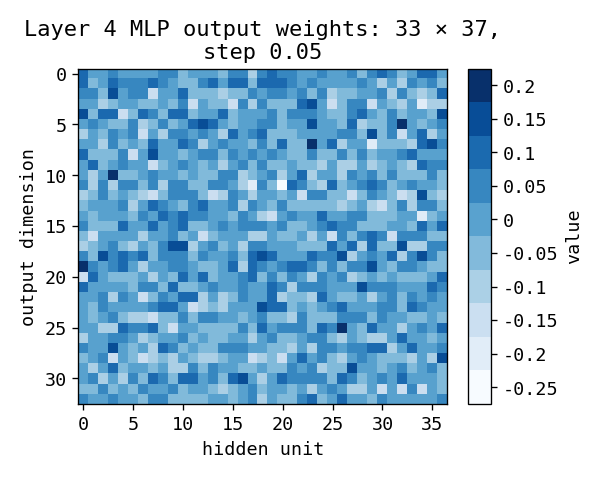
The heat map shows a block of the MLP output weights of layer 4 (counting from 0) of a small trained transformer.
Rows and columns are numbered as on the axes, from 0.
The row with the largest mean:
18
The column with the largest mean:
10
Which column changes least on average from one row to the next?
31
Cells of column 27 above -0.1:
28
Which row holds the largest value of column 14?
4
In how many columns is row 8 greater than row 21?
11
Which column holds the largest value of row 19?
0
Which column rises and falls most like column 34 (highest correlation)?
15
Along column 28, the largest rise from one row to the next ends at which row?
21
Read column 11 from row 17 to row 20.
-0.1 -0.05 0 0
